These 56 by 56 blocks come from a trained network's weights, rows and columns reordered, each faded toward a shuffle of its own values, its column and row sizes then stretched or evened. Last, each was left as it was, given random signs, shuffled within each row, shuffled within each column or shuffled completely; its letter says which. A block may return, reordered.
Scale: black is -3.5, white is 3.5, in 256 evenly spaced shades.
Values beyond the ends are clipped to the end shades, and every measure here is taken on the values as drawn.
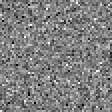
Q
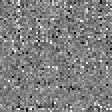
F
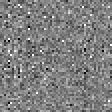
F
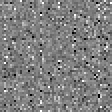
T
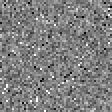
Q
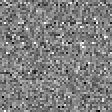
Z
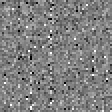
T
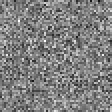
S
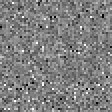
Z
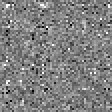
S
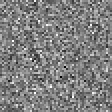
T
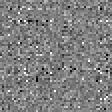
F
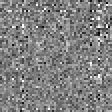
S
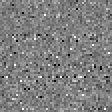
Z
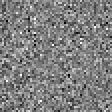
T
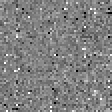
S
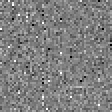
T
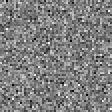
Q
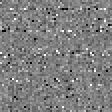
Z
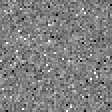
Q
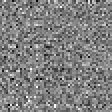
F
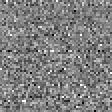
Z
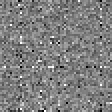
S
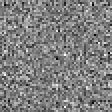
S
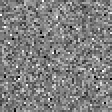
Q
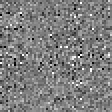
S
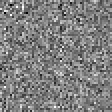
T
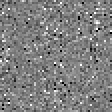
T
